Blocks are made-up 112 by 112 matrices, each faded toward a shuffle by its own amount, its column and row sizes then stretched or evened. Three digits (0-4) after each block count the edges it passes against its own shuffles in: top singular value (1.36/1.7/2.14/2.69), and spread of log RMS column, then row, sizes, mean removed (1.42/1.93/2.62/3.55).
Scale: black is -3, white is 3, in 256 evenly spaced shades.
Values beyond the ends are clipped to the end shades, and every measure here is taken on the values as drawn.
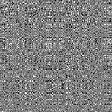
4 2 3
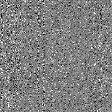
2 3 0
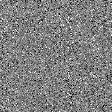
1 2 0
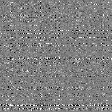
3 2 4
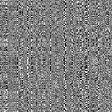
4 4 0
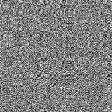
3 0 1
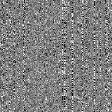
3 4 0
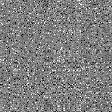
3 0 2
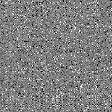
3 2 1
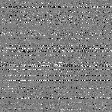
3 1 4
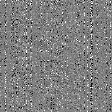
1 4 1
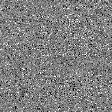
1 1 2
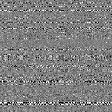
4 0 4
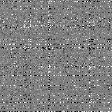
2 3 4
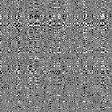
4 3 4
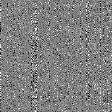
2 4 1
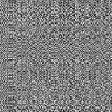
4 2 3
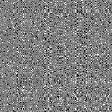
4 3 0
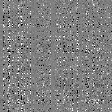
0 4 3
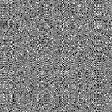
4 2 0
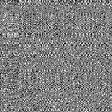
4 0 3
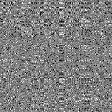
4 0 2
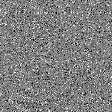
1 1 1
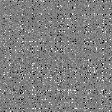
0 3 3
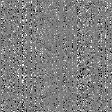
2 4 1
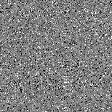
1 0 1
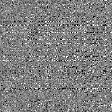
3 2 3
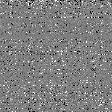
0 2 4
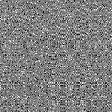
4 0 1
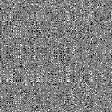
3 2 1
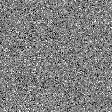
2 0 0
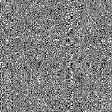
3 3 0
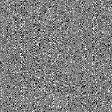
3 3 0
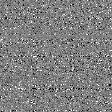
0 2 3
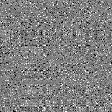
3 0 2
